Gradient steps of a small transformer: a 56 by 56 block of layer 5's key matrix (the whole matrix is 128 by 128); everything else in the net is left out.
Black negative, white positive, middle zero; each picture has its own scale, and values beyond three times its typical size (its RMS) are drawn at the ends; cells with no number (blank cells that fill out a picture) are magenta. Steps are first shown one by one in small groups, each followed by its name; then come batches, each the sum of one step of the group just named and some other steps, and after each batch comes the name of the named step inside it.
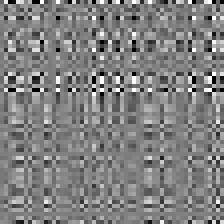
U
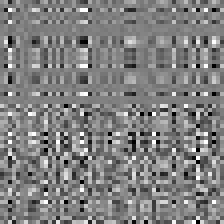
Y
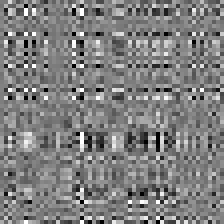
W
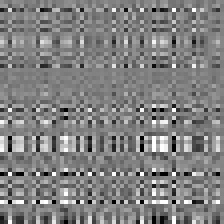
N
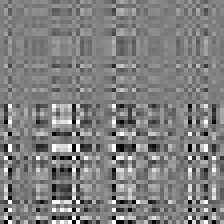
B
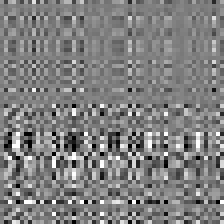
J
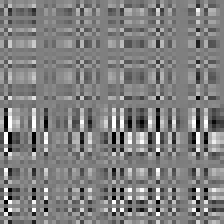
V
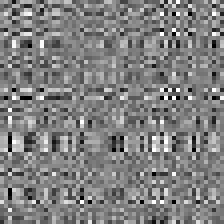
N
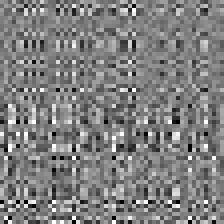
B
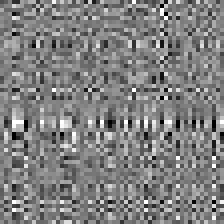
U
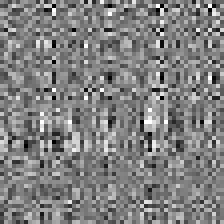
U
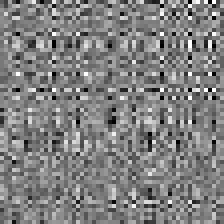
Y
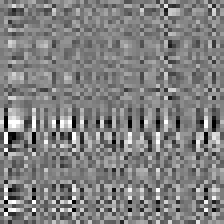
V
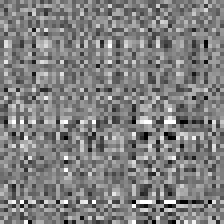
W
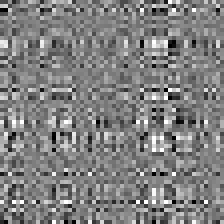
N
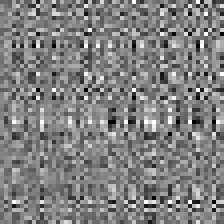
U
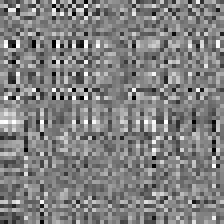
Y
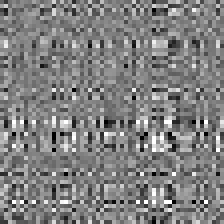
N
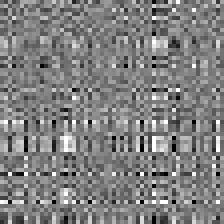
N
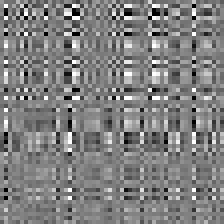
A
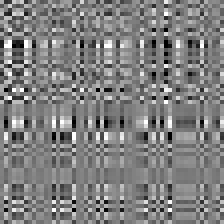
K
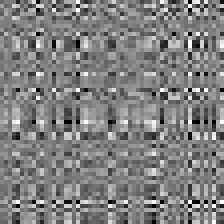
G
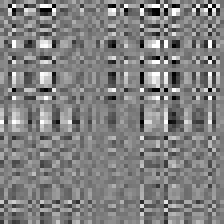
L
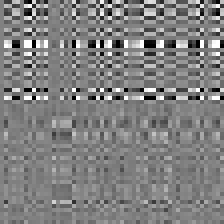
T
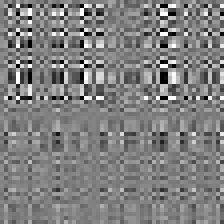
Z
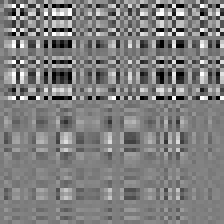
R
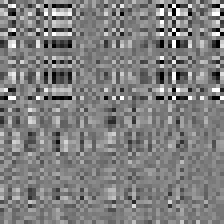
R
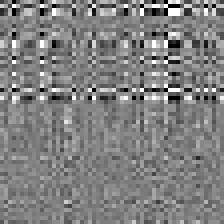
L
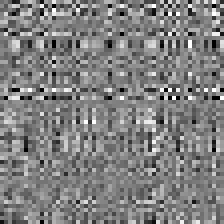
G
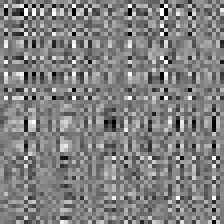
A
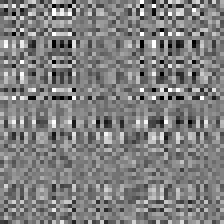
R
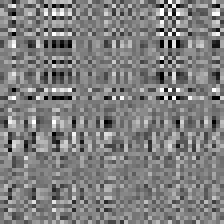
R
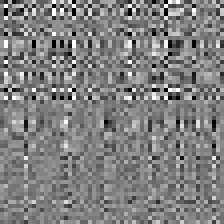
A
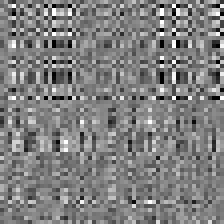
R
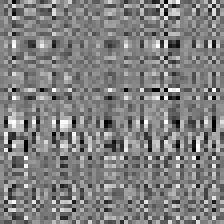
L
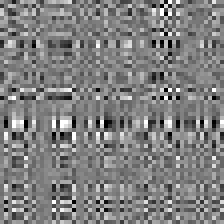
K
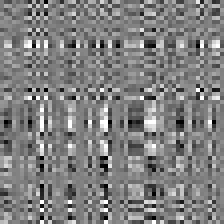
T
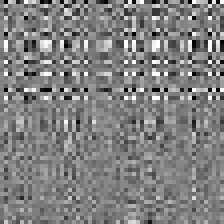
A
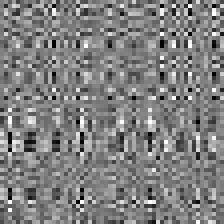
G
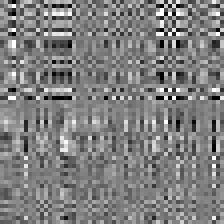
R
